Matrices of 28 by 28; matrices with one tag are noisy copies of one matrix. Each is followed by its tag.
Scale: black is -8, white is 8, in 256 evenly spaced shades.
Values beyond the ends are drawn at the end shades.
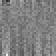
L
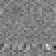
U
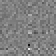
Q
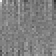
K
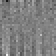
L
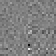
Q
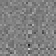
Q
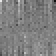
K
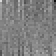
K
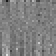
L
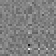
Q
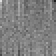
K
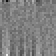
L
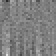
L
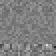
U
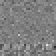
U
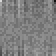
K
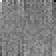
K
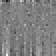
L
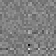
Q
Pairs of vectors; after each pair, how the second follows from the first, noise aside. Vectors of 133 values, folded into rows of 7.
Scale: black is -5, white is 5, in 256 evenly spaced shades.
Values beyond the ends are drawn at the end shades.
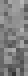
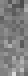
negated, partly zeroed.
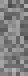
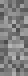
wrapped around, negated.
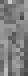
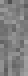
negated, shrunk.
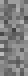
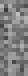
wrapped around, negated.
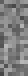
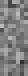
wrapped around, negated.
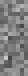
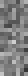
wrapped around, negated.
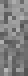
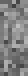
wrapped around, negated.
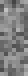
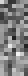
wrapped around, scaled up.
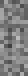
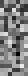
wrapped around, scaled up.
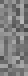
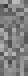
wrapped around, negated.
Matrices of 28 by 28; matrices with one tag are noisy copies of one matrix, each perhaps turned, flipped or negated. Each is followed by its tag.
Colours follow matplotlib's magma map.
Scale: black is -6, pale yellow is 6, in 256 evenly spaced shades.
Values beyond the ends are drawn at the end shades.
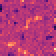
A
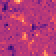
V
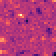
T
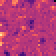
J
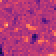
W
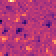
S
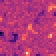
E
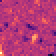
W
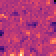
J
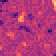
W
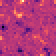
E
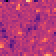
A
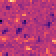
S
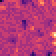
J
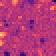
J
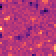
A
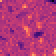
W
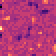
A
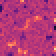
A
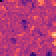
J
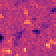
V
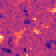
V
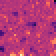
J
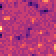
A
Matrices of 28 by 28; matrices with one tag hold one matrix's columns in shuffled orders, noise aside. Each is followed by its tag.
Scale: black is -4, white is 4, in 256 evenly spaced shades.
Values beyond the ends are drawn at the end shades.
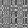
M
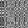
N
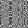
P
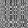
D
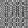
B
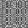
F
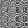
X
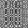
F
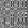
N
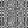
N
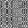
F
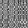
D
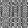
B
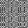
X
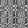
M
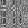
M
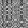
D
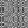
X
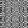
X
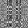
D
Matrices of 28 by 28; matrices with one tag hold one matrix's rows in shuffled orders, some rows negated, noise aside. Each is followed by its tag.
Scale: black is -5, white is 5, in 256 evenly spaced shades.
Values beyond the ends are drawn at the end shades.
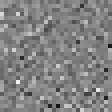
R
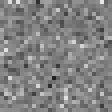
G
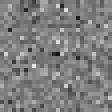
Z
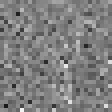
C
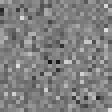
R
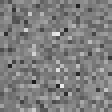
Z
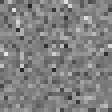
C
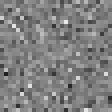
C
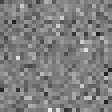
R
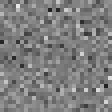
R
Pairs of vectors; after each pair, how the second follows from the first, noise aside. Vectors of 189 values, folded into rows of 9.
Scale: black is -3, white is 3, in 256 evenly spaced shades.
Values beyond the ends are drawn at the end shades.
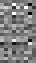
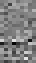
partly zeroed.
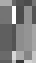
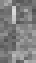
shrunk.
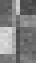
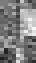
reversed.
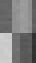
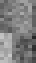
shrunk.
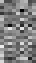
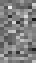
wrapped around, partly zeroed.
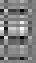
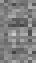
reversed, shrunk.
